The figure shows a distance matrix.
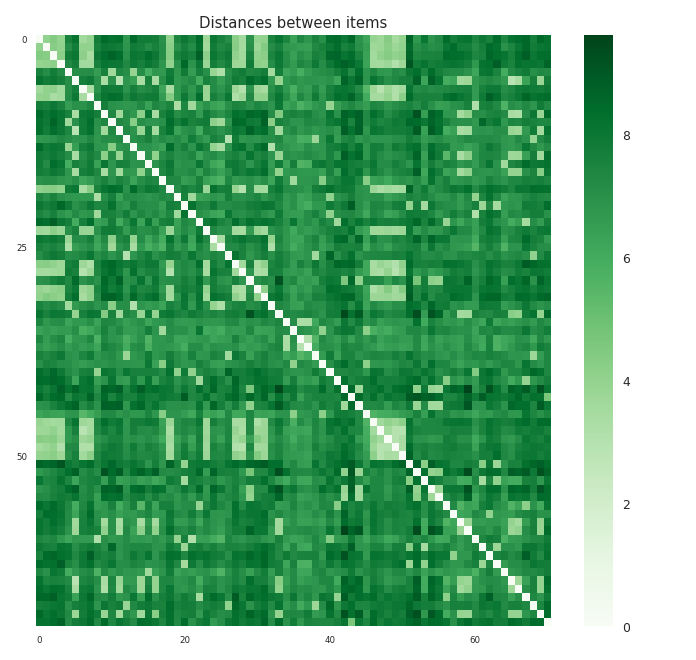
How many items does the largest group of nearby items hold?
17
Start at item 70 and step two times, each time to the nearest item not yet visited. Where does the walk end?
36
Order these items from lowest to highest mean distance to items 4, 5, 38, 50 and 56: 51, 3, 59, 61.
59, 3, 61, 51
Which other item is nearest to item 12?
26
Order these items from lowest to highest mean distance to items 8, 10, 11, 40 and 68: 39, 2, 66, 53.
66, 39, 53, 2
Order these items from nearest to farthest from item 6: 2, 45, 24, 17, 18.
18, 2, 45, 17, 24
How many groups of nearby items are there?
13
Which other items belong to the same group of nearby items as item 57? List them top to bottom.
62
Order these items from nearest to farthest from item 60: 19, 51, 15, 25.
19, 25, 15, 51
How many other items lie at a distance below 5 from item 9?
10
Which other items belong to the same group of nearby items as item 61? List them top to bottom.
20, 51, 53, 63
